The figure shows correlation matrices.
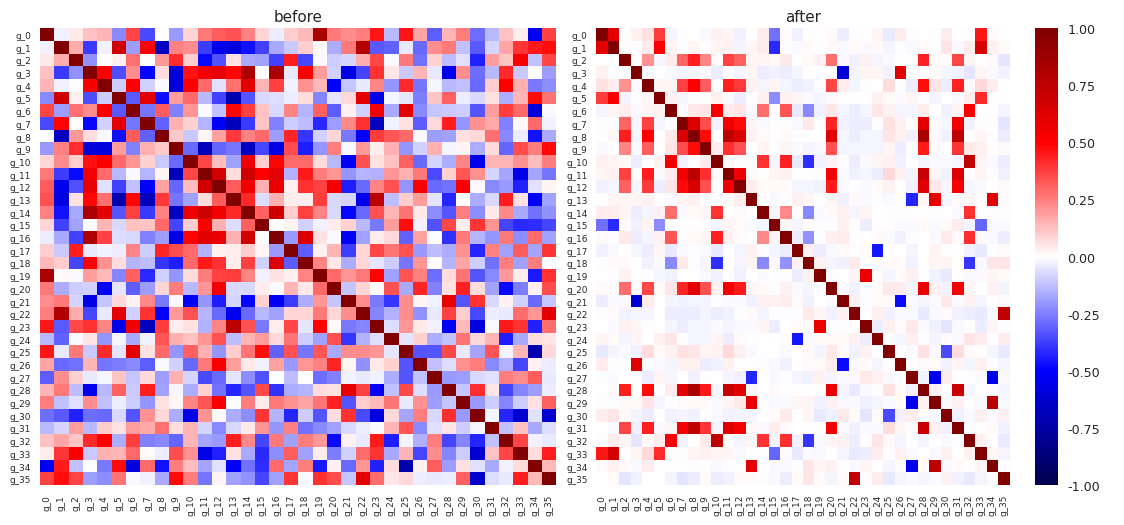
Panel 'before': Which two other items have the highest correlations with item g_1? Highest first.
g_22, g_5
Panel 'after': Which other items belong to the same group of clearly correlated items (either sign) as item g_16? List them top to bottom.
g_6, g_10, g_14, g_18, g_32
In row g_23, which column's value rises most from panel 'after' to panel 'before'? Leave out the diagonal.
g_13
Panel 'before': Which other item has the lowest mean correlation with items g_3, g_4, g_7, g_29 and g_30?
g_9
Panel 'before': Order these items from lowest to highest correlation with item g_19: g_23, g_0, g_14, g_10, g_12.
g_10, g_14, g_12, g_23, g_0
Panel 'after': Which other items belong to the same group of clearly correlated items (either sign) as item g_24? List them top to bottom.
g_17
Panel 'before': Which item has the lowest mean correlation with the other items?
g_30
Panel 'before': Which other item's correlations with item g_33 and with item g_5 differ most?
g_23
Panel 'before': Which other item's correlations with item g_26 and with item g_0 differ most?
g_25
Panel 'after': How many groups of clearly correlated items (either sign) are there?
9
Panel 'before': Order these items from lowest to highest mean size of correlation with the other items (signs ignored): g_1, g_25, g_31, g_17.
g_31, g_17, g_25, g_1
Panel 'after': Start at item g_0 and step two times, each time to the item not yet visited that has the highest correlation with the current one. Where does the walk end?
g_33
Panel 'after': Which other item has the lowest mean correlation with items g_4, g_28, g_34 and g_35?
g_27
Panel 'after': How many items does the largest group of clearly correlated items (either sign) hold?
10
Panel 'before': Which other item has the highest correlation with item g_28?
g_21
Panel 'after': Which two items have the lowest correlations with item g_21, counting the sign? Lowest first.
g_3, g_26
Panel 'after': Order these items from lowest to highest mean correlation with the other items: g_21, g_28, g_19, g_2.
g_21, g_19, g_2, g_28
